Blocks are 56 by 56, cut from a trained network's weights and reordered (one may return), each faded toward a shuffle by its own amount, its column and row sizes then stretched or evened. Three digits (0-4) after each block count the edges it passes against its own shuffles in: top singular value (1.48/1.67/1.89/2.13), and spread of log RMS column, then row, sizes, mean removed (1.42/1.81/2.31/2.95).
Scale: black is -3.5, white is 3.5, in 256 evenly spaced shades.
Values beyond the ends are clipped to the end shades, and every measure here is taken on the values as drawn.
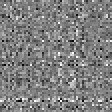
3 3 3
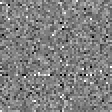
0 1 0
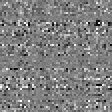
0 1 4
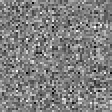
0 2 1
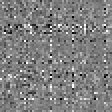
1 3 3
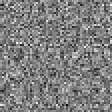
3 0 1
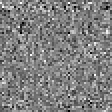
1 1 2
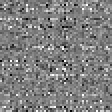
1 2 4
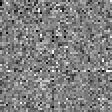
0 2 2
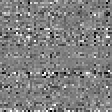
0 2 4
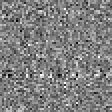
2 0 1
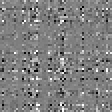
1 4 4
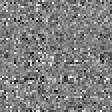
0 1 3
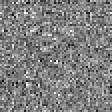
1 1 2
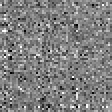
0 2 2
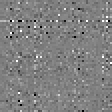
1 2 2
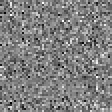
0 2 2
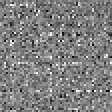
0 2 3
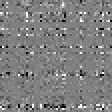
2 3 4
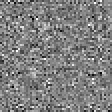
1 2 2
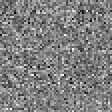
1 0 2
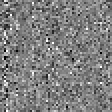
0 3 0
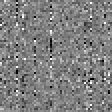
0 3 1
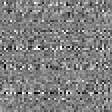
4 1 4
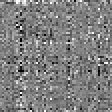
2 3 2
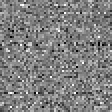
0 0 3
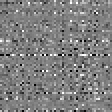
2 3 4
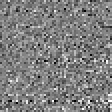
0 1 3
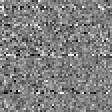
0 0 3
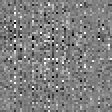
0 4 1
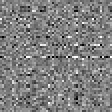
4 2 3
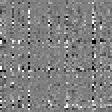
3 4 3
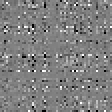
1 4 4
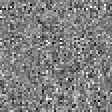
0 1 1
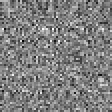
2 0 2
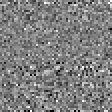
2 1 3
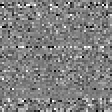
0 0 4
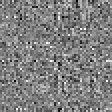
2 1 2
